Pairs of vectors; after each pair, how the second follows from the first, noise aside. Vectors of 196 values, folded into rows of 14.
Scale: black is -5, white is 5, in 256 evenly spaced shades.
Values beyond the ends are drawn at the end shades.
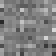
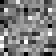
wrapped around, negated, scaled up.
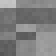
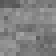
negated, shrunk.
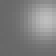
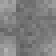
wrapped around, shrunk.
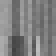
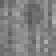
wrapped around, shrunk.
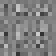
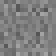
negated, shrunk.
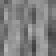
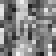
wrapped around, negated, scaled up.
